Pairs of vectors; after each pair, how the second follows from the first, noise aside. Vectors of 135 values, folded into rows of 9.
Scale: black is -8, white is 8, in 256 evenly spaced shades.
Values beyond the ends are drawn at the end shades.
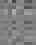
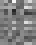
negated, scaled up.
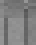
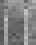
negated, scaled up.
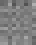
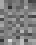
reversed, negated, scaled up.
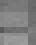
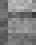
reversed, scaled up.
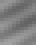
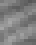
reversed, negated.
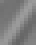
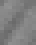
wrapped around, negated, shrunk.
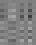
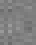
wrapped around, negated, shrunk.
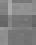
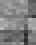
reversed, negated, scaled up.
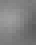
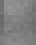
wrapped around, shrunk.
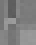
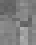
reversed, negated.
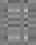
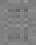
negated, shrunk.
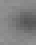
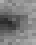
reversed, scaled up.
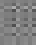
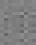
wrapped around, shrunk.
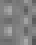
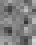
negated, scaled up.
